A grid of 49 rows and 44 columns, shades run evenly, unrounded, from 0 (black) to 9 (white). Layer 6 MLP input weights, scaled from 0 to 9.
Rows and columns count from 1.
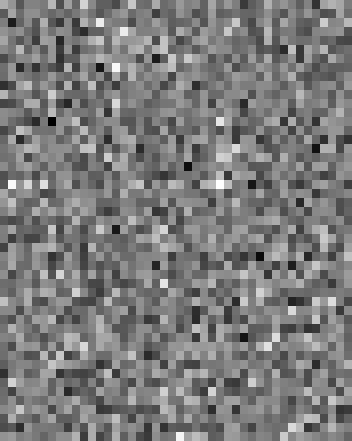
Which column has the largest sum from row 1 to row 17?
15
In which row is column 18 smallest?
17
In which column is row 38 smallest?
31
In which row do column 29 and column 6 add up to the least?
22
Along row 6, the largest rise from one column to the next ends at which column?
37
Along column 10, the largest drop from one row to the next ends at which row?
34
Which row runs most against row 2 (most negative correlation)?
27
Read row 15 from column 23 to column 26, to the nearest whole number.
4 4 3 5
